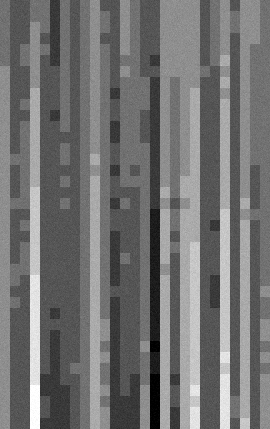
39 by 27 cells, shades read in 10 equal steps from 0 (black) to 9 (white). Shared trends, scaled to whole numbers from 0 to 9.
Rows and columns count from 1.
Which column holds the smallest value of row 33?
16
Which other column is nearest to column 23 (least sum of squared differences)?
20
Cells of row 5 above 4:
9
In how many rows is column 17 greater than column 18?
32
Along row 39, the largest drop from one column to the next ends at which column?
5
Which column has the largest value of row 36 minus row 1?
4
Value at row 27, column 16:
1
